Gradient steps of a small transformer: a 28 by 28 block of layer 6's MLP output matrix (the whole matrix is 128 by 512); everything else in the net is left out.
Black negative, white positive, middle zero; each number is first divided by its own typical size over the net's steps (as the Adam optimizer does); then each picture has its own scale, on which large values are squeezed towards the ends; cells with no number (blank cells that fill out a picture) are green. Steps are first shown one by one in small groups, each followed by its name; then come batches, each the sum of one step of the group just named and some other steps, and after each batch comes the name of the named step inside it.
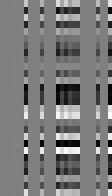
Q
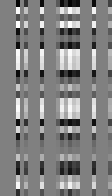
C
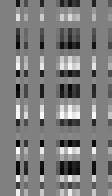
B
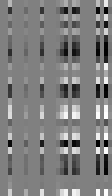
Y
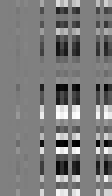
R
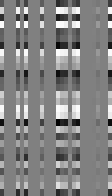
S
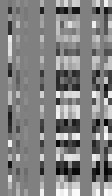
R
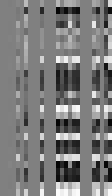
R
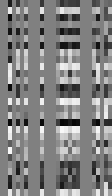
Y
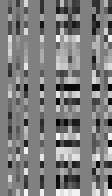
Q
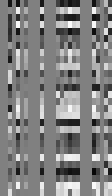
C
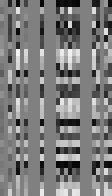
C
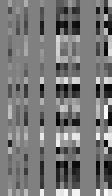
Y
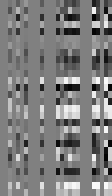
Q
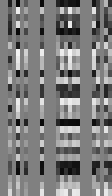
C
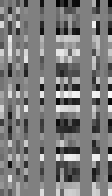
S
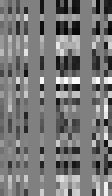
Y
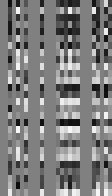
Y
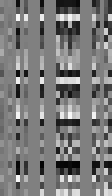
B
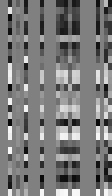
Y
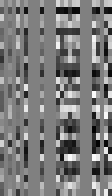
Y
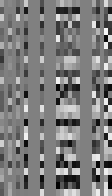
Q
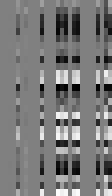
R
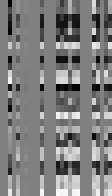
R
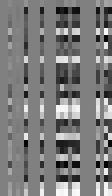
Q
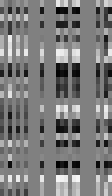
R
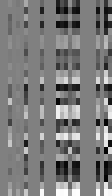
Q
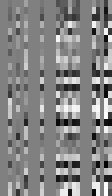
Y
